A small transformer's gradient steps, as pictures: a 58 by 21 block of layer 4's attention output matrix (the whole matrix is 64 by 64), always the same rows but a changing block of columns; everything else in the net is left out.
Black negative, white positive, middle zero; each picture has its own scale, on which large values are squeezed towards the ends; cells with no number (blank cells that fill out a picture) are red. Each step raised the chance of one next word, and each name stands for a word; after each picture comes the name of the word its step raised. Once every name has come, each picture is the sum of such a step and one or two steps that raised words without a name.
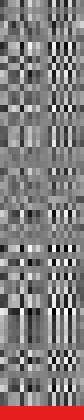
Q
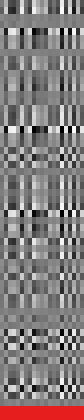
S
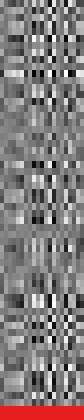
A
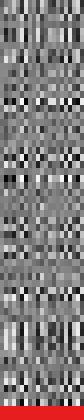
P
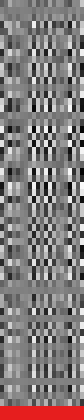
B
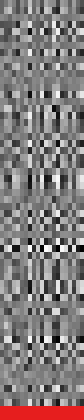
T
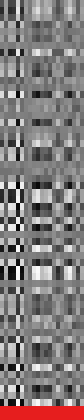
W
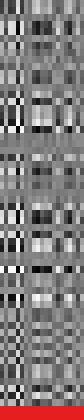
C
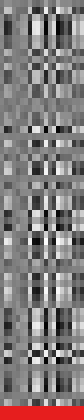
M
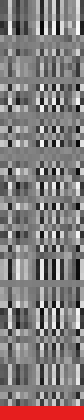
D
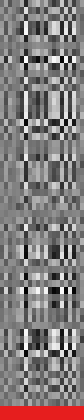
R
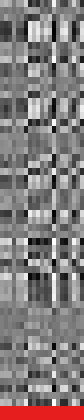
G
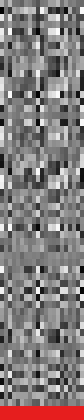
C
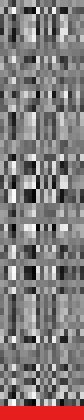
W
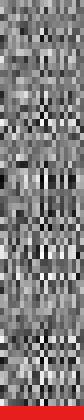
T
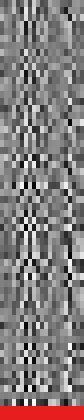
M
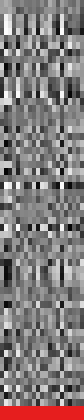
D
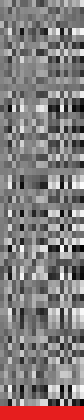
T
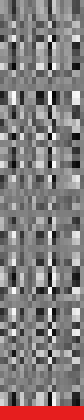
Q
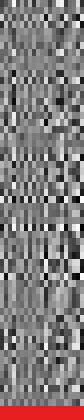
B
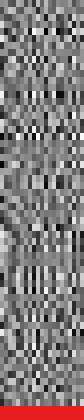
R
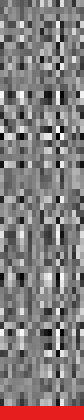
R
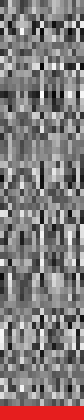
M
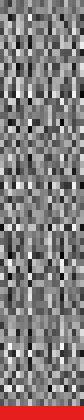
B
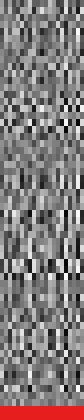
C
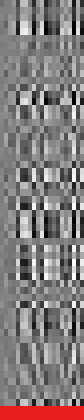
D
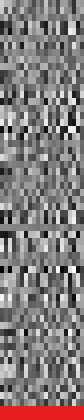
C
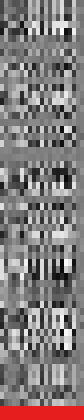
D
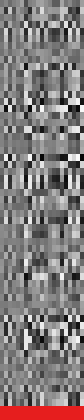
P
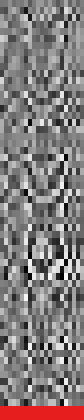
W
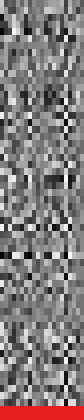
P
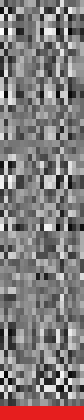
P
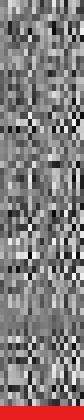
S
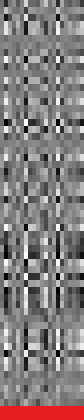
R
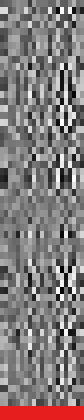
C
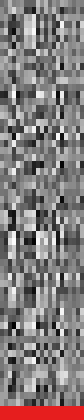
M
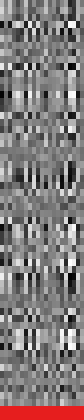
W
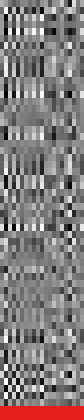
S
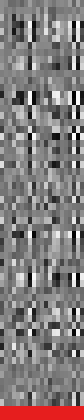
D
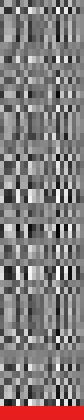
W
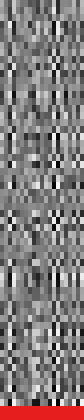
M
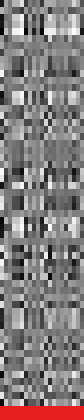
D
